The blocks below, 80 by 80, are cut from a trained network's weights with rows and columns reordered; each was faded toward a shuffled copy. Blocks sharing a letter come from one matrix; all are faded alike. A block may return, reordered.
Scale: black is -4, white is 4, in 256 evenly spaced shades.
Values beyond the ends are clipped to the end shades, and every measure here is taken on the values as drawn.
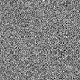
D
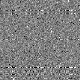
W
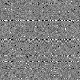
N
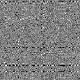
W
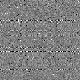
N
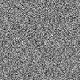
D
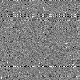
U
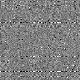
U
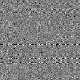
U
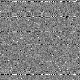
U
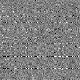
U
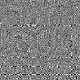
W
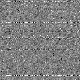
U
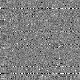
U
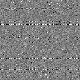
N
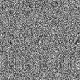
D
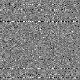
W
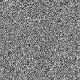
D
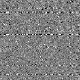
W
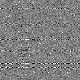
U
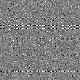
N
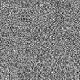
D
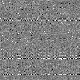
N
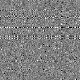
W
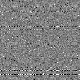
N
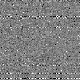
N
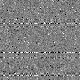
N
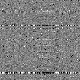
N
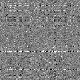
W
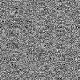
D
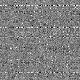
U
